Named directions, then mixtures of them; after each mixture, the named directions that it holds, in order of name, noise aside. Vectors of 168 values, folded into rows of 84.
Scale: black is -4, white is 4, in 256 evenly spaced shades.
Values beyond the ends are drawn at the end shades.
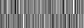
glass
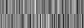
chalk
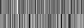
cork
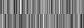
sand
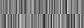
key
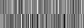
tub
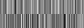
glass, tub.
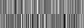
glass, tub.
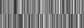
glass, sand.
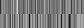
cork.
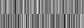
glass, key, tub.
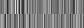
cork, glass, sand.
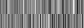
chalk, glass.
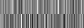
tub.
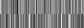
cork.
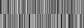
cork, sand.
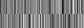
chalk, cork, glass.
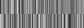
cork, sand, tub.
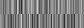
key, tub.
